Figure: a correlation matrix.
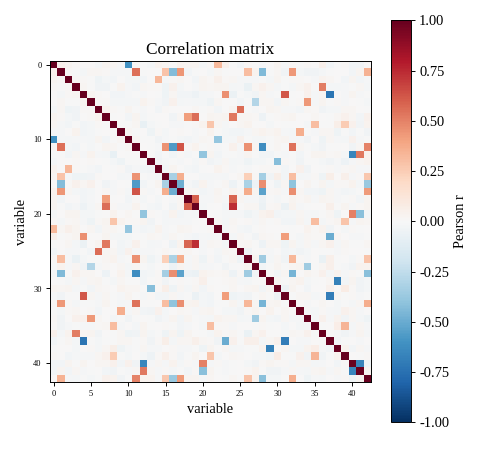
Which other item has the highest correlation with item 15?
11
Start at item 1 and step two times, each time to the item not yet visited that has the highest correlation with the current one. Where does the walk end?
17
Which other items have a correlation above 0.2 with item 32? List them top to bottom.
1, 11, 15, 17, 26, 42
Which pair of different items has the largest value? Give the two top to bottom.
19, 24
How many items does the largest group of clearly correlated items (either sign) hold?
9
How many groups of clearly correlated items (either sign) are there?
13
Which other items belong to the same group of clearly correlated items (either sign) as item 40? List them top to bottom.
12, 20, 41
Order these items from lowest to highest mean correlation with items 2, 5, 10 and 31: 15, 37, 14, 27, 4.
37, 27, 15, 14, 4
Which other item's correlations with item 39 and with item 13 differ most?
30
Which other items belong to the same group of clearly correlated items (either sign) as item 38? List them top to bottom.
29
